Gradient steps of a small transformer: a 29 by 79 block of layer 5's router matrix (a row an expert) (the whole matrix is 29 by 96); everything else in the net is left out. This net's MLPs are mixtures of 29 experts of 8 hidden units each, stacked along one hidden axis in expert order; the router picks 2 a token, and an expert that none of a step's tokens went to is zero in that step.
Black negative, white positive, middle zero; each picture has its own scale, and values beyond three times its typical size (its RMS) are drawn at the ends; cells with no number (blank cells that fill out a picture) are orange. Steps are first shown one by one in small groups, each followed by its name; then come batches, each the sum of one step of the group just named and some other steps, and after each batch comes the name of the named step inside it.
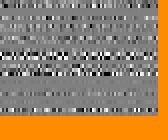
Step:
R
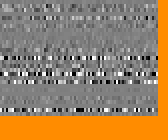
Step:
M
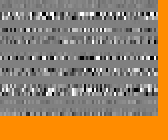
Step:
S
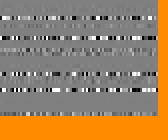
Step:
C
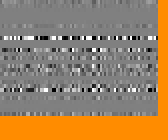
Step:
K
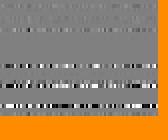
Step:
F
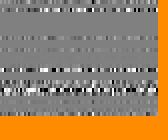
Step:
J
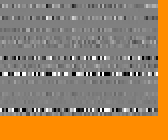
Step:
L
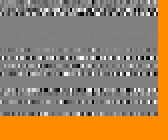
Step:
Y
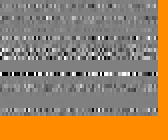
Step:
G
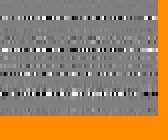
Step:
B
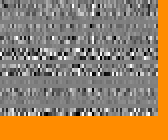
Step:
R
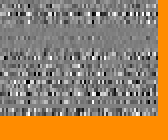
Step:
M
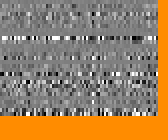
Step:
L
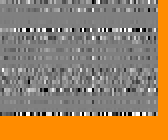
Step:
J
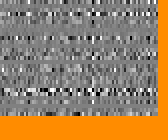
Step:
J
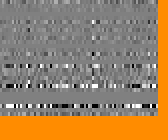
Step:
F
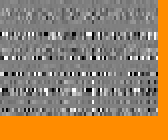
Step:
B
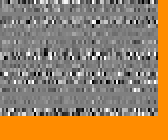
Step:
M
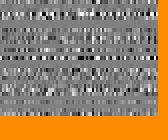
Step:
S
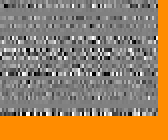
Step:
R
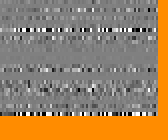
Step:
J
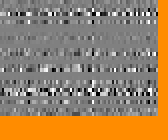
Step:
J
